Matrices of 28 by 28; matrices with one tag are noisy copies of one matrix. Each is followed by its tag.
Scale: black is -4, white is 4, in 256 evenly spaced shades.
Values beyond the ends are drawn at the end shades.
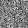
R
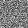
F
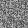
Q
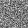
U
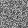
U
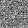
F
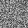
Q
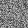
Q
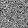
U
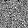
Q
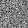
Q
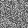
U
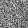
R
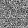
F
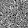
R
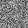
Q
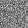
U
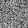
Q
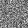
Q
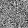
R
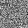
F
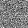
F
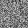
R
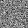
F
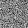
Q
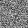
F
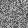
R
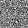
F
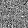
Q
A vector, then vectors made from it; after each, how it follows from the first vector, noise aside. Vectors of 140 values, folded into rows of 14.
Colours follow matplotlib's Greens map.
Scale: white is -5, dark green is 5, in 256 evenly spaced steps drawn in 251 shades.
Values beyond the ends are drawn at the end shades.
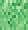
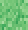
wrapped around, negated, shrunk.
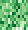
reversed, scaled up.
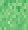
negated, shrunk.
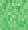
negated, shrunk.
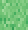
wrapped around, negated, shrunk.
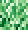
wrapped around, negated, scaled up.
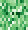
wrapped around, negated, scaled up.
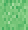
negated, shrunk.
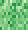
copied.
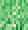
reversed, negated.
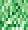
reversed, scaled up.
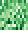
reversed, negated, scaled up.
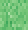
wrapped around, negated, shrunk.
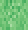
negated, shrunk.
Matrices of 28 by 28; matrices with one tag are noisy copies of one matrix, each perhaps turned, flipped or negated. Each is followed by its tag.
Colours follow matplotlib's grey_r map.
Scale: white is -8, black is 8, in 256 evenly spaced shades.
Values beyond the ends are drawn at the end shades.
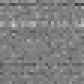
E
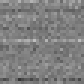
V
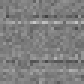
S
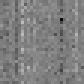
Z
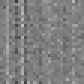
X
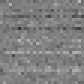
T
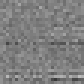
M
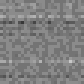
Z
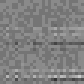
M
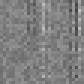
M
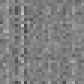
X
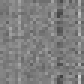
E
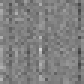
V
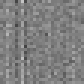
X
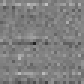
V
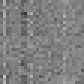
E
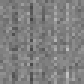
T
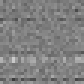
E
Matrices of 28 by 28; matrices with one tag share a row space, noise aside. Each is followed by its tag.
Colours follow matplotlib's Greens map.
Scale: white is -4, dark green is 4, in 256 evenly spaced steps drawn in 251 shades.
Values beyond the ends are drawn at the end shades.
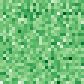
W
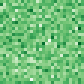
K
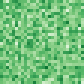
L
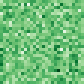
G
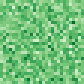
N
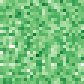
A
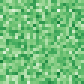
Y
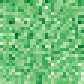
A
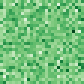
Y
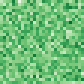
W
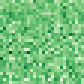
N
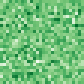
K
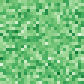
Y
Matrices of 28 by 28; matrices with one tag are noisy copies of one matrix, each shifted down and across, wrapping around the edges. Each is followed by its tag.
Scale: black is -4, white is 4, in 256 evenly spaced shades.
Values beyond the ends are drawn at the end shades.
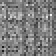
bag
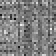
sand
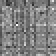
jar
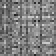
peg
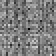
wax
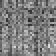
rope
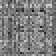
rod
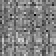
bag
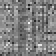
sand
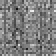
wax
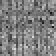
rope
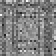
sand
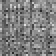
bag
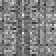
peg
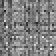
wax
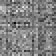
sand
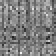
rope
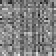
rod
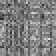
jar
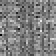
peg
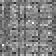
peg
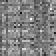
peg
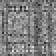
sand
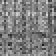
rope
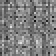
bag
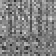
rope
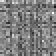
rod
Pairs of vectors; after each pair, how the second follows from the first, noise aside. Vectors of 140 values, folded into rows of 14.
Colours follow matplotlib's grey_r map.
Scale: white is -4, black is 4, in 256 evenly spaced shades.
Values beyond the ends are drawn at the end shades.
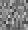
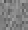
wrapped around, negated, shrunk.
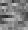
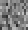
shuffled.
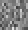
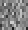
sign-scrambled.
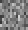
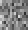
sign-scrambled.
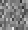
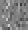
wrapped around, negated, partly zeroed.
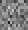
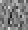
sign-scrambled.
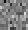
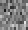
wrapped around.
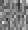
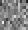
sign-scrambled.
